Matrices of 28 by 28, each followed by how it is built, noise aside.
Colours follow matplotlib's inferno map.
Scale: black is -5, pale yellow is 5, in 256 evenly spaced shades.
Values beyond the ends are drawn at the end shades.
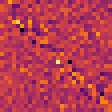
banded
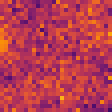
smooth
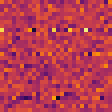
uneven rows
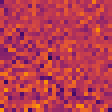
lower triangular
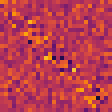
banded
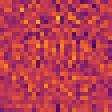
low rank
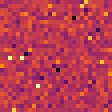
sparse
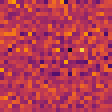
uneven rows
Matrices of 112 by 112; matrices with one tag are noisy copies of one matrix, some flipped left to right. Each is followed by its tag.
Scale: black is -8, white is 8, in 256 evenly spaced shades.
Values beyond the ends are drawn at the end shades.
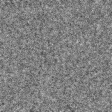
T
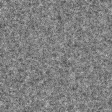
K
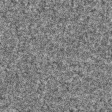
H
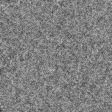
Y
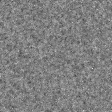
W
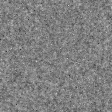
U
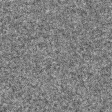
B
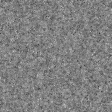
K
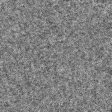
Y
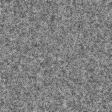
K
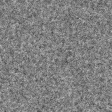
T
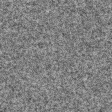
B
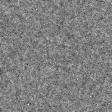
Y
